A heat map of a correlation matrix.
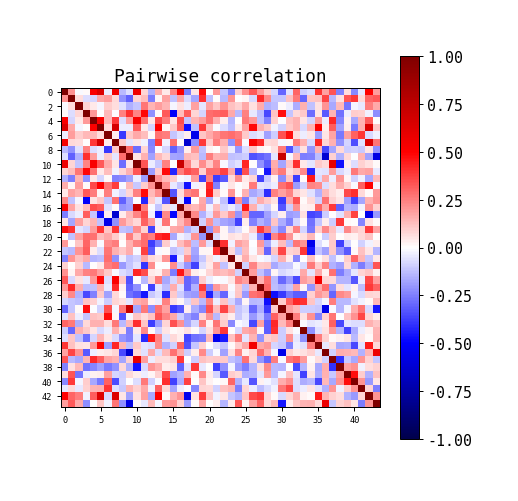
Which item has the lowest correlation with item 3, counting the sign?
15
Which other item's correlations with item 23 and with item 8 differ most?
6
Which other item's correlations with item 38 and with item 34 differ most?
18
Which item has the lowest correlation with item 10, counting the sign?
38
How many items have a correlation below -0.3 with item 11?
4
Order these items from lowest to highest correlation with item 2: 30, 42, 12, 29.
29, 30, 12, 42
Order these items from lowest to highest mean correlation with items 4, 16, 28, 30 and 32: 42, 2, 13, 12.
12, 2, 13, 42
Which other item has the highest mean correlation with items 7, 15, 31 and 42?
5
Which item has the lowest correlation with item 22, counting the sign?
34
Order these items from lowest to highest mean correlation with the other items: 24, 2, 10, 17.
17, 24, 2, 10
